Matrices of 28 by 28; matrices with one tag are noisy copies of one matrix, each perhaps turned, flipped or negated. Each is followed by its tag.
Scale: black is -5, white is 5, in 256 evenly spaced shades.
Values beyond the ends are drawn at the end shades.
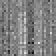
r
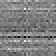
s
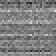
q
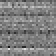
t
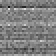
t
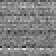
t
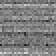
q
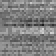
r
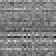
s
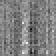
r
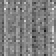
q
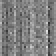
t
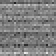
q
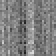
r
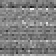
t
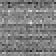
q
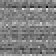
t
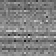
s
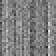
t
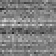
r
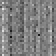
q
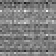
q
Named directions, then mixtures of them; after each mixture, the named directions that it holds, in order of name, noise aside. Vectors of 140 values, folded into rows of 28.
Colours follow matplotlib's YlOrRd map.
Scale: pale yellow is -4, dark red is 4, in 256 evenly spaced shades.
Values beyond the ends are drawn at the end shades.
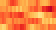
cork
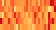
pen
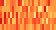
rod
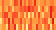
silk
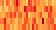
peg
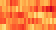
cork.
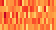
rod, silk.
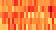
cork, silk.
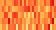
pen, silk.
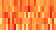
silk.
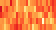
cork, peg.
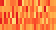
rod.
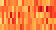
cork, rod.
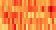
cork, silk.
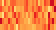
pen.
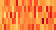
peg, rod.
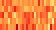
pen, silk.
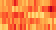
cork, silk.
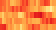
cork.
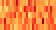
peg.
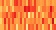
peg, silk.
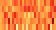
pen, silk.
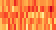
cork, silk.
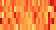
pen.
